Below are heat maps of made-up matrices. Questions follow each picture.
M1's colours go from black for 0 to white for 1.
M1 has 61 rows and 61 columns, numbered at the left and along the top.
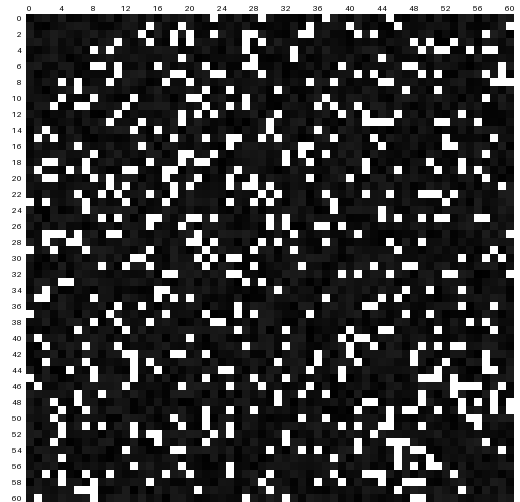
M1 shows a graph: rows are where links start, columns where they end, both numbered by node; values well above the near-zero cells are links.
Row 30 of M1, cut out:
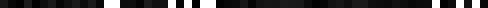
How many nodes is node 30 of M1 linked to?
9
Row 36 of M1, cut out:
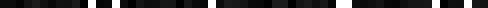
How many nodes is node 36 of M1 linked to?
7
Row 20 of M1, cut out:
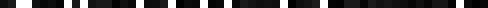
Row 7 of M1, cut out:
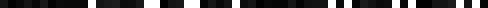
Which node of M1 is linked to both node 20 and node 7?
node 57
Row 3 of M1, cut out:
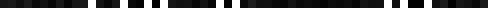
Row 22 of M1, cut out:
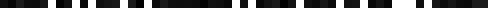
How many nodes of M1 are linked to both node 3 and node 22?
6
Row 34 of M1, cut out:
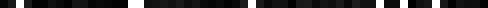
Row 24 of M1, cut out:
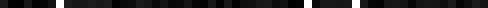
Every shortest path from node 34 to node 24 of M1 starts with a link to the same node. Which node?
node 16
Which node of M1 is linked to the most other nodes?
node 25
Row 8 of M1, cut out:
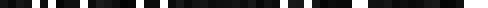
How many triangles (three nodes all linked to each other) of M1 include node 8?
8
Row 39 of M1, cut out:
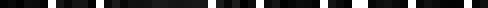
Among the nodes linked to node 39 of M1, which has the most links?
node 51
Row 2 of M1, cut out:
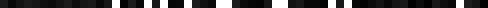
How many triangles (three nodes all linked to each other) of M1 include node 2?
8
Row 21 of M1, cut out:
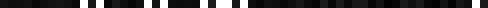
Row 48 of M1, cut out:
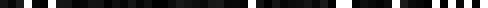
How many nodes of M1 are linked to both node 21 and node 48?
0
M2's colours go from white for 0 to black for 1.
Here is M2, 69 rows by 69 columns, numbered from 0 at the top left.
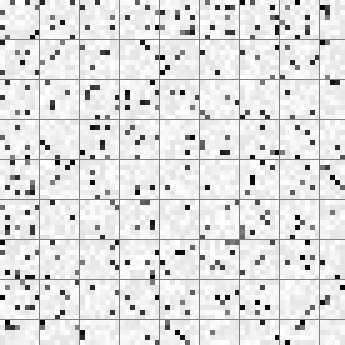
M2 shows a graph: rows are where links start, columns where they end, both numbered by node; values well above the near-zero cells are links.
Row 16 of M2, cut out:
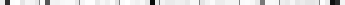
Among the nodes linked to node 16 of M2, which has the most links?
node 1
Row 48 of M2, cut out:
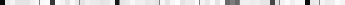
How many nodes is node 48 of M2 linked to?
8
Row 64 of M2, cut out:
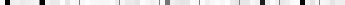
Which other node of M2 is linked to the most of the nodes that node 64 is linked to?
node 65
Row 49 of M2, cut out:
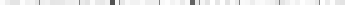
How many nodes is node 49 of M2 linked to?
2
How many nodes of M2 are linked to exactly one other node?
3
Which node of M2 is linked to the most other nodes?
node 5
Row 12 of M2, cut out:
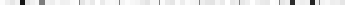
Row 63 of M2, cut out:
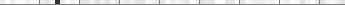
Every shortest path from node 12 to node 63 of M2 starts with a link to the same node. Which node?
node 62
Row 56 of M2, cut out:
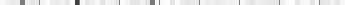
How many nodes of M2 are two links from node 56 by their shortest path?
8
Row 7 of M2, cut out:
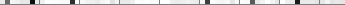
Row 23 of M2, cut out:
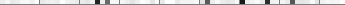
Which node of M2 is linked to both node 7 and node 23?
node 41
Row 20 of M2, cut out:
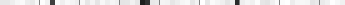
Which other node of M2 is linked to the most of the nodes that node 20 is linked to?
node 40
